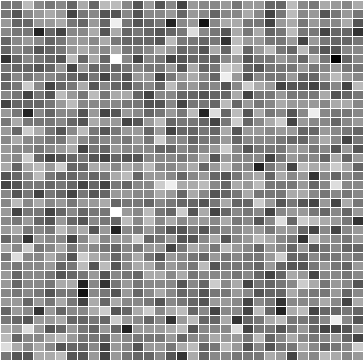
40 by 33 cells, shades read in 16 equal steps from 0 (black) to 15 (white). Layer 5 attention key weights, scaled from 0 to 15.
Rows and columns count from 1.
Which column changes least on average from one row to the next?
5
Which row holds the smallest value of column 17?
40
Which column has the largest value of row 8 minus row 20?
21
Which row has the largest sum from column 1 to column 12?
19
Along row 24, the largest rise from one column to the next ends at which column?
11
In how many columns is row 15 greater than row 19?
9
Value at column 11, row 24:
15
